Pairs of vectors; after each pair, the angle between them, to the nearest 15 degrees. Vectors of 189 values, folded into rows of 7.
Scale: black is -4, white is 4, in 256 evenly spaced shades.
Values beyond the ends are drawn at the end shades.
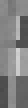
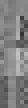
30 degrees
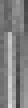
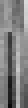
165 degrees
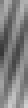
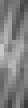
150 degrees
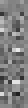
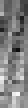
135 degrees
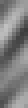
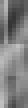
135 degrees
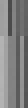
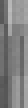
150 degrees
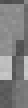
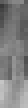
120 degrees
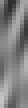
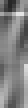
30 degrees
